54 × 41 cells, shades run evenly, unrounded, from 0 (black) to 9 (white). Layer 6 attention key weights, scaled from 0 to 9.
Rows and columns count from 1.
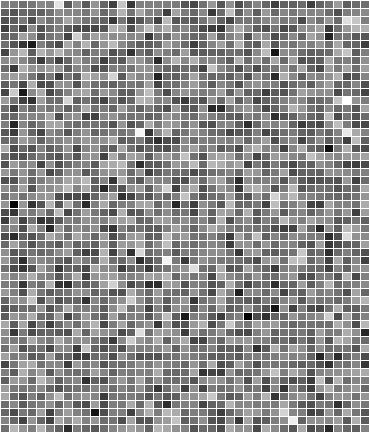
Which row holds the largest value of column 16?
17
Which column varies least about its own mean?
23
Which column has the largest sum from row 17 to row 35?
19
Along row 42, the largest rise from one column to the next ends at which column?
16
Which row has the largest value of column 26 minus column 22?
26
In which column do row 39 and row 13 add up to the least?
31
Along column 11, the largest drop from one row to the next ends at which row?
52
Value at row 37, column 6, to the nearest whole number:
3
